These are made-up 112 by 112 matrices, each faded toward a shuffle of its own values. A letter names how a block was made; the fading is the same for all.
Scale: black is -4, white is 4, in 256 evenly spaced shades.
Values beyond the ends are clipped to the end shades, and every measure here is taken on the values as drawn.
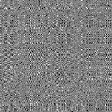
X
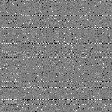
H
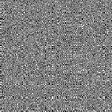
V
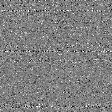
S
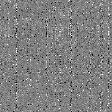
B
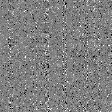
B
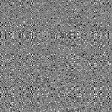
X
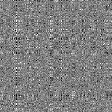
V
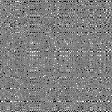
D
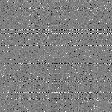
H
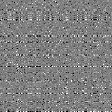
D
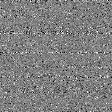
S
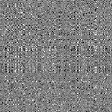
X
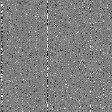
B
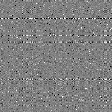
D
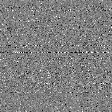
S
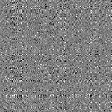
X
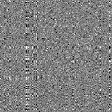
V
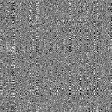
V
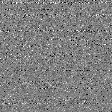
S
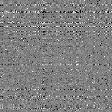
H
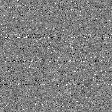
S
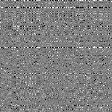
H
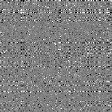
H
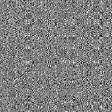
V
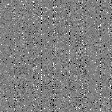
B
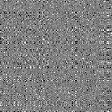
X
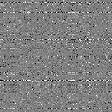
D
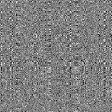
V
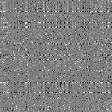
D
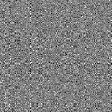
V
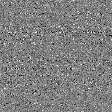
S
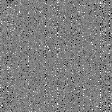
B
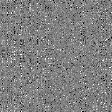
B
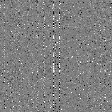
B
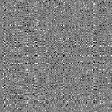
X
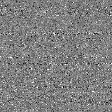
S
